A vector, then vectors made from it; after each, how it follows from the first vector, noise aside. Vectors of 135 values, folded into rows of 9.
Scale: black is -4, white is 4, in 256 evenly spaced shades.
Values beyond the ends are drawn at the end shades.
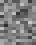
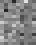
wrapped around, negated, partly zeroed.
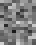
sign-scrambled.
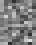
wrapped around.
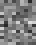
copied.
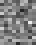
copied.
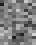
wrapped around.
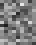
copied.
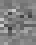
wrapped around, negated, partly zeroed.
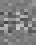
wrapped around, negated, partly zeroed.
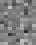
wrapped around, negated, partly zeroed.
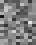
copied.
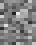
negated.
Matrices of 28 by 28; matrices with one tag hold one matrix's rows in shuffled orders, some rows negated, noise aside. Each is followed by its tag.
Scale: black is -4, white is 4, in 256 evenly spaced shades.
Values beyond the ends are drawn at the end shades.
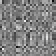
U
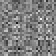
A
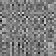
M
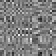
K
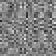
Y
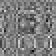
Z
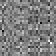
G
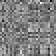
G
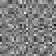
Y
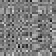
K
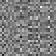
G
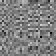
G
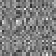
U
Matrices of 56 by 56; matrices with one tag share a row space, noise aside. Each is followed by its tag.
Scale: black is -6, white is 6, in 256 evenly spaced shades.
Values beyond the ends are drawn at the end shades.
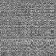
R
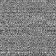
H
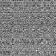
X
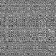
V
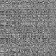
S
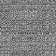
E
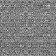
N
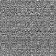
R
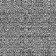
N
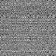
E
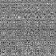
R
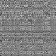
N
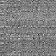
S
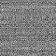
E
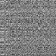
S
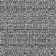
V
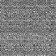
V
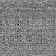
H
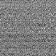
V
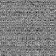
R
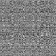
X
